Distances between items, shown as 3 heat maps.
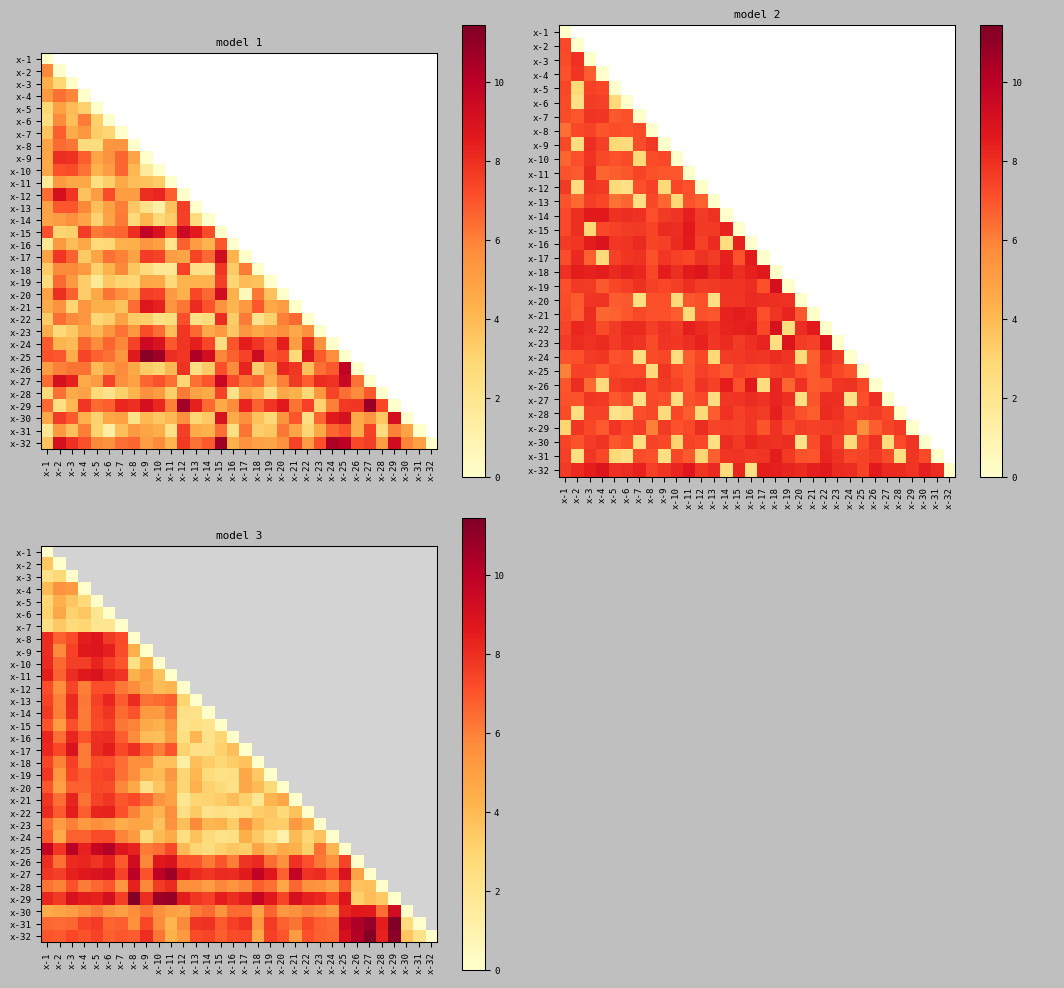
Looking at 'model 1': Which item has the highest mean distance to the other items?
x-25
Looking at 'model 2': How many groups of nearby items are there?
10
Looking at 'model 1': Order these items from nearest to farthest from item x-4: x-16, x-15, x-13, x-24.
x-16, x-13, x-24, x-15
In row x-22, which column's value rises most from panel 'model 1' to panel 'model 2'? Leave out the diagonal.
x-18
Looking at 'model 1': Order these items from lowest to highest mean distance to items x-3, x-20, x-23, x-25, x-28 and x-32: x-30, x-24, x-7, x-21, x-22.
x-21, x-7, x-22, x-30, x-24
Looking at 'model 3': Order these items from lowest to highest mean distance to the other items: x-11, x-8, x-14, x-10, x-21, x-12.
x-12, x-14, x-21, x-10, x-11, x-8
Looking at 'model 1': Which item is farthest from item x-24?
x-32
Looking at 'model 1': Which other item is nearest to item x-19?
x-5
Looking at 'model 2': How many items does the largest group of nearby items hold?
7
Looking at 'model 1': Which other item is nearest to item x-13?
x-10
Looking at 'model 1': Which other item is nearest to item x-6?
x-31
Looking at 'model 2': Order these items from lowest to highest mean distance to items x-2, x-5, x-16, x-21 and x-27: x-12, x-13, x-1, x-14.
x-12, x-13, x-14, x-1
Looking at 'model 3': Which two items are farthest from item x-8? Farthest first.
x-29, x-27
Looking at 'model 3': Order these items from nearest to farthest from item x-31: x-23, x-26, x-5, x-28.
x-23, x-5, x-28, x-26
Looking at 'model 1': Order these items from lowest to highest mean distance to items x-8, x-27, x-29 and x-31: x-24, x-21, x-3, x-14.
x-14, x-3, x-21, x-24
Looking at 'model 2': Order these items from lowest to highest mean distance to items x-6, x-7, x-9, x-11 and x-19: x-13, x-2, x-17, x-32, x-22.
x-2, x-13, x-22, x-17, x-32
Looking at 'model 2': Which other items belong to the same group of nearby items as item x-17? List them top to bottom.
x-4, x-26
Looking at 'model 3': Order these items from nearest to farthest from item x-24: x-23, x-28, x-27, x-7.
x-23, x-28, x-7, x-27
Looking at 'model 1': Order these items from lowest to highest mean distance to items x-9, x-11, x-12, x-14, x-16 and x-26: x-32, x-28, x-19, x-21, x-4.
x-19, x-28, x-4, x-32, x-21
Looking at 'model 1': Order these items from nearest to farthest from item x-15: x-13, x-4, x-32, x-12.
x-4, x-13, x-12, x-32
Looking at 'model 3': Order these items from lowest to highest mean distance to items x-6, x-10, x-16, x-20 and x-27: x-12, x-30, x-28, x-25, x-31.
x-12, x-28, x-30, x-25, x-31
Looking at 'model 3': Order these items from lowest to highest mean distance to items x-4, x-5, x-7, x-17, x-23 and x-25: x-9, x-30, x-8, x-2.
x-2, x-30, x-9, x-8
